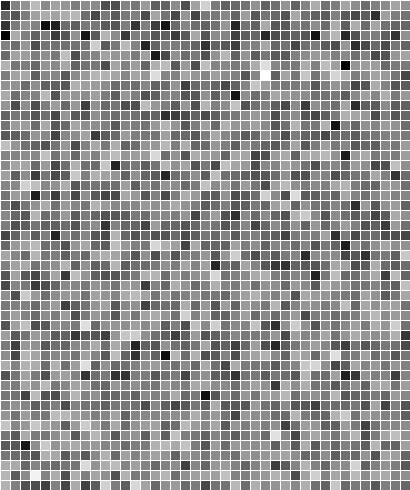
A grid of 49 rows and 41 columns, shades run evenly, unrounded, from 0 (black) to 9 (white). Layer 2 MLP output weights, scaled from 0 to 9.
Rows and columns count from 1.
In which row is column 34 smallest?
13
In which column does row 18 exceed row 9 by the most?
22
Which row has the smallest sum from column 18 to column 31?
4
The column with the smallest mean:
24
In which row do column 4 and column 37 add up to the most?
48
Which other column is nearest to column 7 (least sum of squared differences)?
25
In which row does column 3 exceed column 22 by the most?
27
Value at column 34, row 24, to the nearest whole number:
2
